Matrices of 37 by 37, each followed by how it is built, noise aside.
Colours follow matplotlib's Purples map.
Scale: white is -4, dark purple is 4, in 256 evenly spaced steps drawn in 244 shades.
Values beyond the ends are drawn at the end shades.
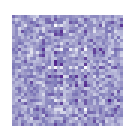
low rank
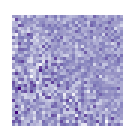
lower triangular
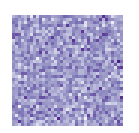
noise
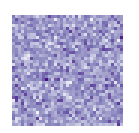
noise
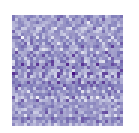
repeating columns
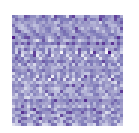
repeating columns
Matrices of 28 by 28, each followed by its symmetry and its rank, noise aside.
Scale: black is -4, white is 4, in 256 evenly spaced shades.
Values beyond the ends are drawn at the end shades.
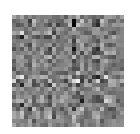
no symmetry, rank four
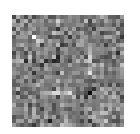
symmetric, rank eight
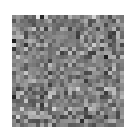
antisymmetric, rank eight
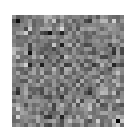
symmetric, rank six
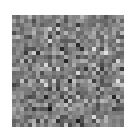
antisymmetric, rank eight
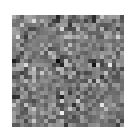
symmetric, rank eight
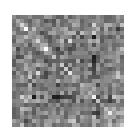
symmetric, rank eight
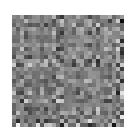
antisymmetric, rank four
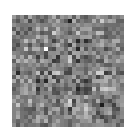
symmetric, rank four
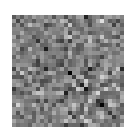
symmetric, rank six
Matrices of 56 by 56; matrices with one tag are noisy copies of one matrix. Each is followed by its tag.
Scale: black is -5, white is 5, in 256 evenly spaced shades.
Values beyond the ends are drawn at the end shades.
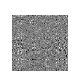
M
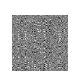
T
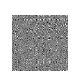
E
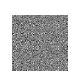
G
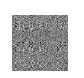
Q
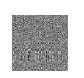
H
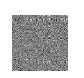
E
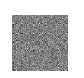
G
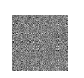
G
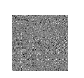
M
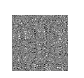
T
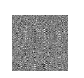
T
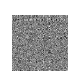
E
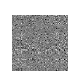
M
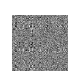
Q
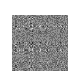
Q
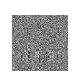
H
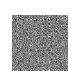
E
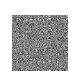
E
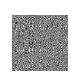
Q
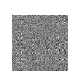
M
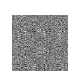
T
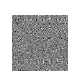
E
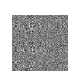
Q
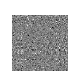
M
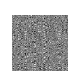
T
